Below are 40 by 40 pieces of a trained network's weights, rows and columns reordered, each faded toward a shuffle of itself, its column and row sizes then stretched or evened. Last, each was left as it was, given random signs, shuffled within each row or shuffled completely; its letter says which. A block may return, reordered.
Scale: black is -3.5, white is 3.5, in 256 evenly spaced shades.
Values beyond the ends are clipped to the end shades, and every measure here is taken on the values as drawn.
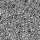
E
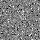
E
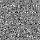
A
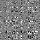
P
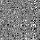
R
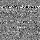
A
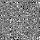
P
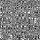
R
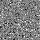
E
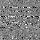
A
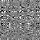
R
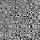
R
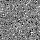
E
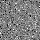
E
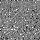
A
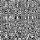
R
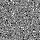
E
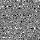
A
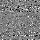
A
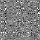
R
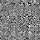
R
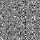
P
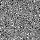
E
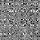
R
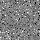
E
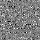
A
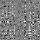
R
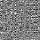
R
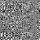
R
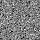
E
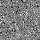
E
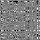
R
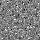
E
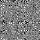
P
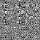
R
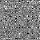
P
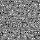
A
